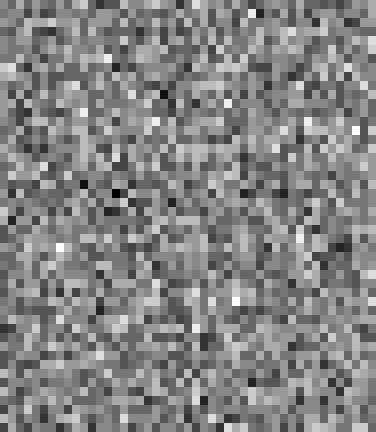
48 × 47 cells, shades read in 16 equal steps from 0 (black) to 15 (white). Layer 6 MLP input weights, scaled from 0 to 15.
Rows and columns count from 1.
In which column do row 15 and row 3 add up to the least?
30
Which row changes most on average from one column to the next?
11
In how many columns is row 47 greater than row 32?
20
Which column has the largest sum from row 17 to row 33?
47
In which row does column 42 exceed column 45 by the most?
6
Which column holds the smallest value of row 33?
8
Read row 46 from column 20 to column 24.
9 7 6 8 4
